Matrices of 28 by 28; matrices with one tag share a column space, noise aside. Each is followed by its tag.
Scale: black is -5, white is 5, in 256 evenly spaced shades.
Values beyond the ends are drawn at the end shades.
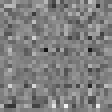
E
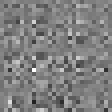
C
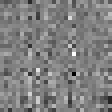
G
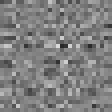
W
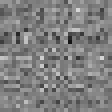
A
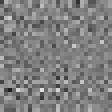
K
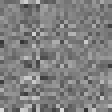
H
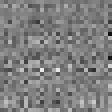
C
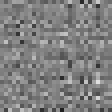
H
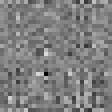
G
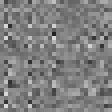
W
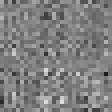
G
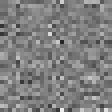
H
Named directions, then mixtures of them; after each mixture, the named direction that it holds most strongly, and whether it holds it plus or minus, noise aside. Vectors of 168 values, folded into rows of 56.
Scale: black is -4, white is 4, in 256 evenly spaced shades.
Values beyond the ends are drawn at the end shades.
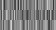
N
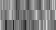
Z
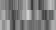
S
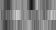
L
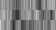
S, plus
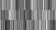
Z, plus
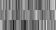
Z, plus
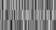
N, minus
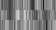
Z, minus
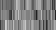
Z, minus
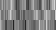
Z, plus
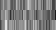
Z, minus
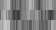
L, minus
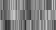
Z, plus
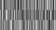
N, plus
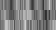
Z, minus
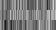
N, minus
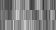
Z, minus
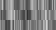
Z, plus
